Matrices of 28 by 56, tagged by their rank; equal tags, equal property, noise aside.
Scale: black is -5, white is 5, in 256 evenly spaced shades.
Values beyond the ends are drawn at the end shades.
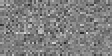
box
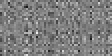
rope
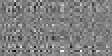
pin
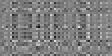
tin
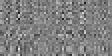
pin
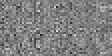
box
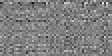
rope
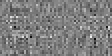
rope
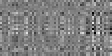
tin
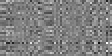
tin
